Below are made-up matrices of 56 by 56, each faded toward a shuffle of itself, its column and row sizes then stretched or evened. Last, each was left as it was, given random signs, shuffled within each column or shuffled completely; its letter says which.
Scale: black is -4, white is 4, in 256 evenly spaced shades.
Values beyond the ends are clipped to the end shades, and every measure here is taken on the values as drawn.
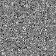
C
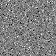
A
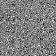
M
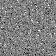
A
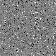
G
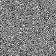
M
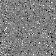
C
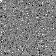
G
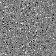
G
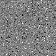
G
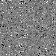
C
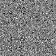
C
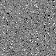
G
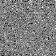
C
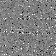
C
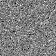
A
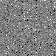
G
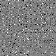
M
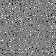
C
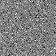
G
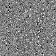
G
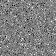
A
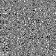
M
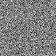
G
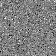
A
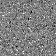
A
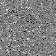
M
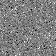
A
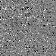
C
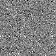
C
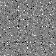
C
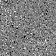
G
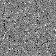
G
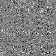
M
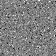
A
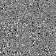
C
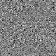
M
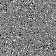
A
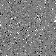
G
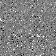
C
